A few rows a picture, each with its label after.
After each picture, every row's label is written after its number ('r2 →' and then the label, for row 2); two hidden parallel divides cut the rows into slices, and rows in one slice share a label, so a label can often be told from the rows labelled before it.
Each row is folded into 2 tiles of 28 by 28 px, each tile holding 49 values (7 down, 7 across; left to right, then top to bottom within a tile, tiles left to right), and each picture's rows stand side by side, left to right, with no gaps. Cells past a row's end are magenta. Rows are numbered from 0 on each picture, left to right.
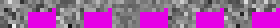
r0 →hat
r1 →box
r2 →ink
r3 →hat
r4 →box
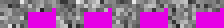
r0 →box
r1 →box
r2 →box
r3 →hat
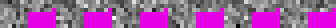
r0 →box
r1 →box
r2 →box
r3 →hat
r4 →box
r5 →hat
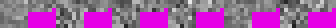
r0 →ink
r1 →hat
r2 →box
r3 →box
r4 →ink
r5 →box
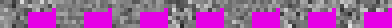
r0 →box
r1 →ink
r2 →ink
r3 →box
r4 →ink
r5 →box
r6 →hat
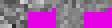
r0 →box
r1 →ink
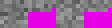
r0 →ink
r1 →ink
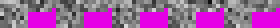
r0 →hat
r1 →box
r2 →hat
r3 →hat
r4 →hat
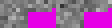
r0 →ink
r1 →ink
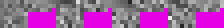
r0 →ink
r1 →box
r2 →box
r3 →box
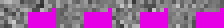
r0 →hat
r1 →ink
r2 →hat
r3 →ink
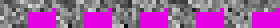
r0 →box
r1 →box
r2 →box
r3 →box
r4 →hat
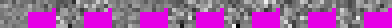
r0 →ink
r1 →box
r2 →ink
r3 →box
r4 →box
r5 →box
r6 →box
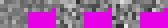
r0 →ink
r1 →hat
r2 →hat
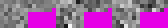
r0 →ink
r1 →hat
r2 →hat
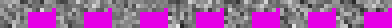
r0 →hat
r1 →box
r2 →ink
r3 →box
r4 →box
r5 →hat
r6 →box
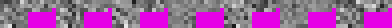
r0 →box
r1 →box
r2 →hat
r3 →ink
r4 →hat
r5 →ink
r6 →box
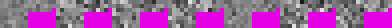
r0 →ink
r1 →hat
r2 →hat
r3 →box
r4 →ink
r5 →hat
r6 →box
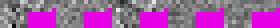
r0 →box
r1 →ink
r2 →box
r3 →ink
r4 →ink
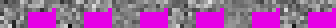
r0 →box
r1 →box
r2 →ink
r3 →box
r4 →ink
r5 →box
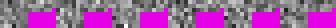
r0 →box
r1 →box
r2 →hat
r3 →box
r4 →hat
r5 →hat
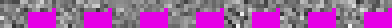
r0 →box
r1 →box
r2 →ink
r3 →ink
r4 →hat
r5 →box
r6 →hat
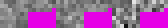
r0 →ink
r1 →ink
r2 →box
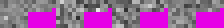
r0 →ink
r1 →hat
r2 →box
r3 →ink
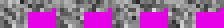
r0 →hat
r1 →hat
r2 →hat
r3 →hat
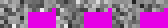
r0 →hat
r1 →box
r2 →hat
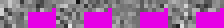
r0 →hat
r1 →hat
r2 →ink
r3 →hat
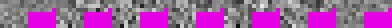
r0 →ink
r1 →box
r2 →hat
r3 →hat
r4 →box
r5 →hat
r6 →ink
